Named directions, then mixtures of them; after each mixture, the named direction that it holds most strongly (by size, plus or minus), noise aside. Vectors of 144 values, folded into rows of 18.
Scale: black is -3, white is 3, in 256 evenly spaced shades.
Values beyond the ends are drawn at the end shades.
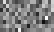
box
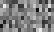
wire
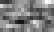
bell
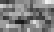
bell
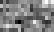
bell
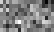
box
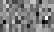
box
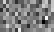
box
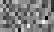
box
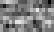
bell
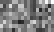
wire
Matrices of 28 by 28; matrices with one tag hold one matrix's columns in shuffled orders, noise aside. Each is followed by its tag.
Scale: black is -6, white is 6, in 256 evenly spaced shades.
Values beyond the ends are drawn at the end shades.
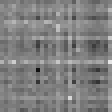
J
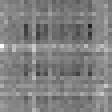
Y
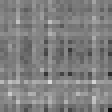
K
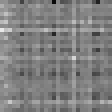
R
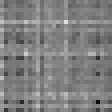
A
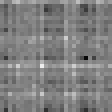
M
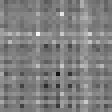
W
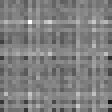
A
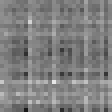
K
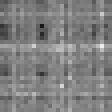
Y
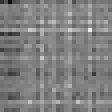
R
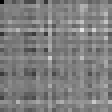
R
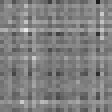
R
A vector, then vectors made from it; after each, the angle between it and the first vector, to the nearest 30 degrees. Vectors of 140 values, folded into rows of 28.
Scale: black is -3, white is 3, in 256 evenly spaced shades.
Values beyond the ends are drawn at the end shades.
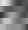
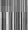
90 degrees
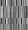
90 degrees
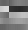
90 degrees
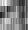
30 degrees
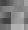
120 degrees
